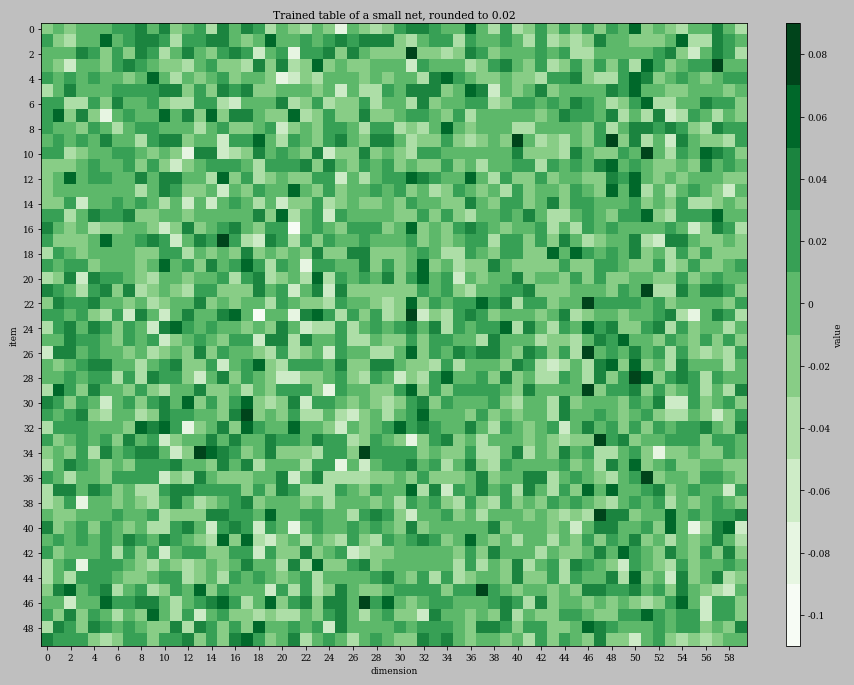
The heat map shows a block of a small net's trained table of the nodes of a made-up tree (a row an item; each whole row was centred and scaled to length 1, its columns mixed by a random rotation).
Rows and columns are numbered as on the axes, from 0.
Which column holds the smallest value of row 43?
3
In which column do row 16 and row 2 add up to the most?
31
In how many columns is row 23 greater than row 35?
24
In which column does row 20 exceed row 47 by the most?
32
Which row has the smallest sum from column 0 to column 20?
14
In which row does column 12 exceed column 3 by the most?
38
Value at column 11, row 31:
0.02
